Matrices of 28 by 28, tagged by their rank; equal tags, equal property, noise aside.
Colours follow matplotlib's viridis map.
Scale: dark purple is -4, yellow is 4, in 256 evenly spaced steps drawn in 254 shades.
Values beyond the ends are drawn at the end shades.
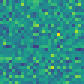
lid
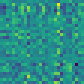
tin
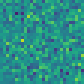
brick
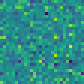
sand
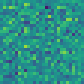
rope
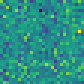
sand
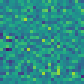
brick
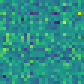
lid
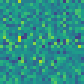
rope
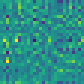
tin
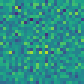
sand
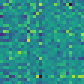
tin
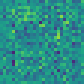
lid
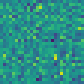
sand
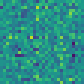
rope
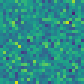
brick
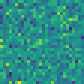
brick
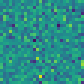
brick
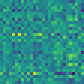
tin
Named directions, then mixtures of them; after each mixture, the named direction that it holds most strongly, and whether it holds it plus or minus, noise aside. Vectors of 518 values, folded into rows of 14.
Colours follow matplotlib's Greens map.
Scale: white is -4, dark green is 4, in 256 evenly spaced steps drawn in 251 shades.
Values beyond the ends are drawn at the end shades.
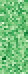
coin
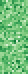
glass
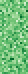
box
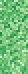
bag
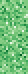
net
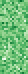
coin, minus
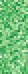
bag, plus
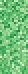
bag, plus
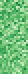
bag, plus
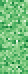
glass, plus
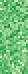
bag, plus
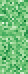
coin, plus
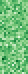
glass, plus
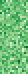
box, minus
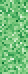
box, minus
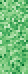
bag, minus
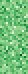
net, plus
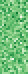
box, minus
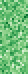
bag, plus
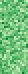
bag, plus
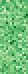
net, minus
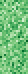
bag, minus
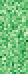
coin, minus
